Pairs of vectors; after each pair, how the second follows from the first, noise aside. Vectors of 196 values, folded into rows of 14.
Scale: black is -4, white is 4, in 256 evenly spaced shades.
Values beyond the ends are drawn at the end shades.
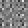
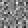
reversed.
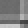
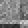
negated.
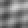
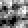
reversed, negated, scaled up.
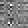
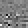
wrapped around, negated, partly zeroed.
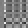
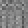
reversed, negated, shrunk.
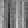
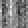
wrapped around, negated.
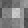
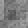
reversed, negated, shrunk.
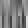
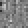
reversed, negated, partly zeroed.
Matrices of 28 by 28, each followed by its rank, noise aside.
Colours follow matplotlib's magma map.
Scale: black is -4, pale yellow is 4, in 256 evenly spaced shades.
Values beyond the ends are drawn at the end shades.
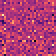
five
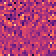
six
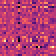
two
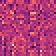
five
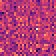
four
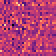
five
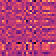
two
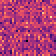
five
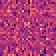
six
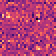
four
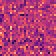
six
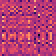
two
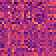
six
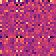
two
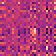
two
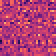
five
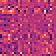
four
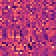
six
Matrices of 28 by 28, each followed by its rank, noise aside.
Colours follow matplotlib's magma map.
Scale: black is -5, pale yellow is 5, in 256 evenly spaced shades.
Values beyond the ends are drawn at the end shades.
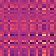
one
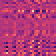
two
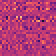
three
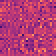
four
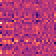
three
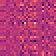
three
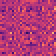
four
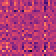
three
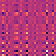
one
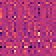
three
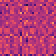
three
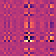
one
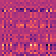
two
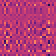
two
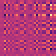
one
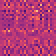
three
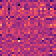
four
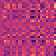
two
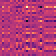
two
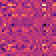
three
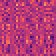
three
